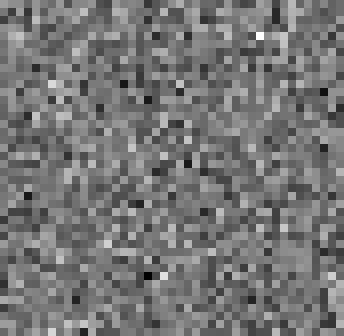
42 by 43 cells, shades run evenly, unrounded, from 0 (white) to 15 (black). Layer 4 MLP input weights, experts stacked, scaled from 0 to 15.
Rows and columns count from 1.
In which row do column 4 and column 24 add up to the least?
31
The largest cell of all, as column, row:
19, 35
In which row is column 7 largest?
13
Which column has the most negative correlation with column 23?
24
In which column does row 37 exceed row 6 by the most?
36
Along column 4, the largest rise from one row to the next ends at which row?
25
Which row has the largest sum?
9
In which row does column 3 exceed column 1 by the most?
12
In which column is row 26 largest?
18
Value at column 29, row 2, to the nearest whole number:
6
